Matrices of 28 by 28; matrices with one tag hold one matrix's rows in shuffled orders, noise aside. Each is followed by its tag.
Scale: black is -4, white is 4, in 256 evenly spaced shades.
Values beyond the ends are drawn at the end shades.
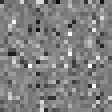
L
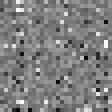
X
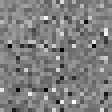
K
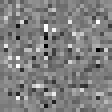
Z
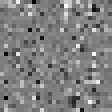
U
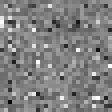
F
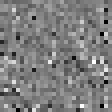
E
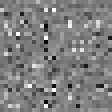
Z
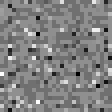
F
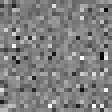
E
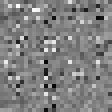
Z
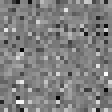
X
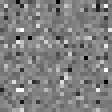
X
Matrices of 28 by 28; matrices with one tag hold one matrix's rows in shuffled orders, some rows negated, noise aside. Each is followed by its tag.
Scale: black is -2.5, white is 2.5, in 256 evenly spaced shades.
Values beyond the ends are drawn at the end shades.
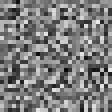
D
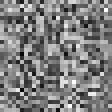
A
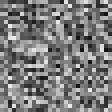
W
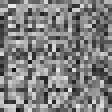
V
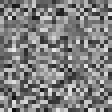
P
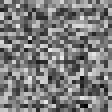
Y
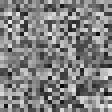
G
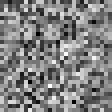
A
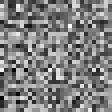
V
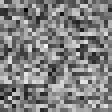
Y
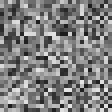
D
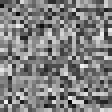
G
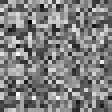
V
